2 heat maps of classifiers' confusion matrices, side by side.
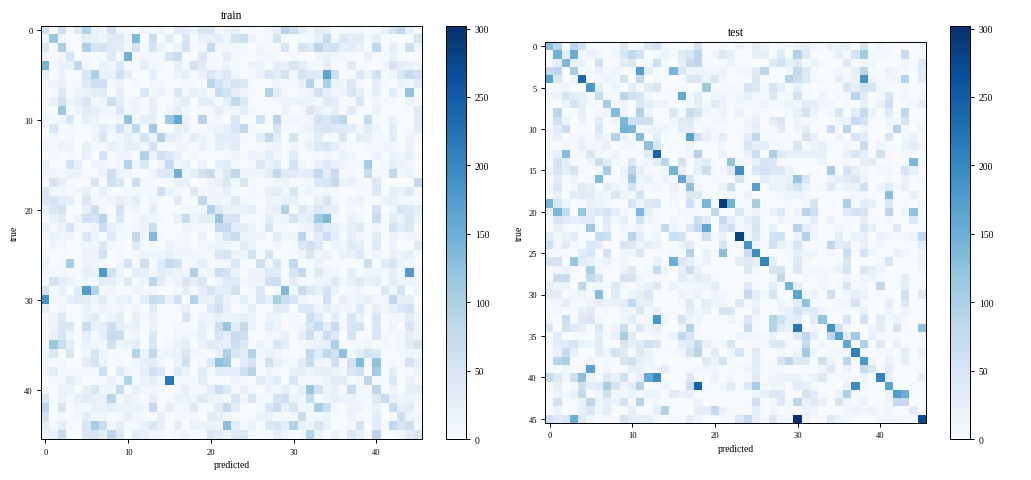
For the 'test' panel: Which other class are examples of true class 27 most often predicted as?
5
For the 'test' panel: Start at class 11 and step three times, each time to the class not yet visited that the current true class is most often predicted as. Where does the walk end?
21
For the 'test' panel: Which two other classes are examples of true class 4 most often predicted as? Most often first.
38, 0
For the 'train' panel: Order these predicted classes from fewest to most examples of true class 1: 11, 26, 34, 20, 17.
26, 20, 17, 34, 11
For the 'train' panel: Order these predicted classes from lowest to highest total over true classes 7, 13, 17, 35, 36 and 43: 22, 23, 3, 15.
15, 3, 23, 22
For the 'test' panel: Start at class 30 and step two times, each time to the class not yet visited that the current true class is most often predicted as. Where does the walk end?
16
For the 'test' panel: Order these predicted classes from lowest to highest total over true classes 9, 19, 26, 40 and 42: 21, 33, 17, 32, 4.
33, 32, 17, 4, 21
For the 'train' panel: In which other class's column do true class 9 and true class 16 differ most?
2
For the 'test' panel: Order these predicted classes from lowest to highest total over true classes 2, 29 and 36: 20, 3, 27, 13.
20, 3, 27, 13
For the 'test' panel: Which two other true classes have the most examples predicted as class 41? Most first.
18, 20
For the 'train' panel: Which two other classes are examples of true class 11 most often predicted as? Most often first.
13, 24
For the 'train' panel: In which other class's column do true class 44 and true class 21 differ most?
34
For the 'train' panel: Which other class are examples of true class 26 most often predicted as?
3
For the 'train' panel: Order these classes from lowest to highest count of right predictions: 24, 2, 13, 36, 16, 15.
24, 13, 15, 2, 36, 16
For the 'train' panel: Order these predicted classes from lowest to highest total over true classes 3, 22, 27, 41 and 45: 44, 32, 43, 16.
43, 16, 32, 44
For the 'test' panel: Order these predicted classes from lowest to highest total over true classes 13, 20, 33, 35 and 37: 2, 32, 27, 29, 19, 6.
19, 29, 6, 32, 27, 2
